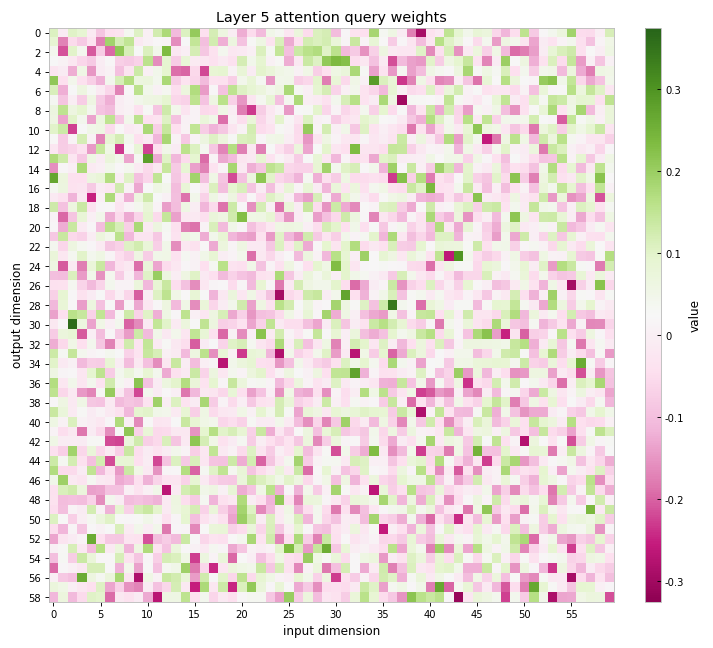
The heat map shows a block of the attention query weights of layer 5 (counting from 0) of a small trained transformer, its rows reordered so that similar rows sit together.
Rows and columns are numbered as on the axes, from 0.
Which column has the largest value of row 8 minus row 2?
1
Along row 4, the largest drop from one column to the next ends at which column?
13
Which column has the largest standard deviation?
15
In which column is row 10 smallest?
2
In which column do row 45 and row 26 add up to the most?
58
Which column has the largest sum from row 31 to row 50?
0
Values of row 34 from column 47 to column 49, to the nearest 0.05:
0.1 0.1 0.05
